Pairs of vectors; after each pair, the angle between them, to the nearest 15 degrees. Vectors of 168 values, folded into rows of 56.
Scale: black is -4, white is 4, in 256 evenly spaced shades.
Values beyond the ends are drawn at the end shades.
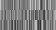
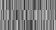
90 degrees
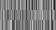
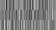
90 degrees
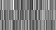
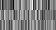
165 degrees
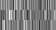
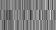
120 degrees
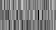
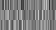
150 degrees
